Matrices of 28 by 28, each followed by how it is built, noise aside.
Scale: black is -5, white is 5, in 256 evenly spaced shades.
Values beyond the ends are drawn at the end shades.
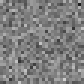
noise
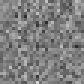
low rank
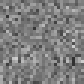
low rank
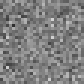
noise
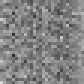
repeating rows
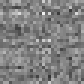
low rank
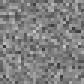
noise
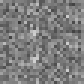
repeating rows
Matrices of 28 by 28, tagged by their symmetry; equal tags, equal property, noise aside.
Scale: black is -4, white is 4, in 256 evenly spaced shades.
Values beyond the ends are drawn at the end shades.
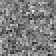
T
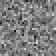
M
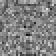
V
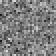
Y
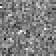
T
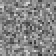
Y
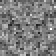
V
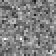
T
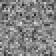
V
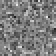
T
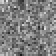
Y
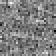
M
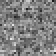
V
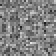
Y
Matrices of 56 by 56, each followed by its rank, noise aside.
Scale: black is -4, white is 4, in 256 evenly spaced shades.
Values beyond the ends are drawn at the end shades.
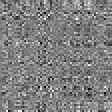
six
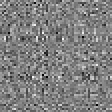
six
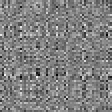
four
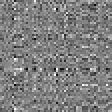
six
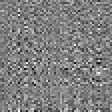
four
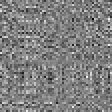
five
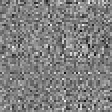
six
